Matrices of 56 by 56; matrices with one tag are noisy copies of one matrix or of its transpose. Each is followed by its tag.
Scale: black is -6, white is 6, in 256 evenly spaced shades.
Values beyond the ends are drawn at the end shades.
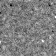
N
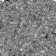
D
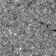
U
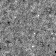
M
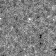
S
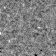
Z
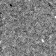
N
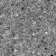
M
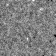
Z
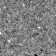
Z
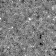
S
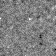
S
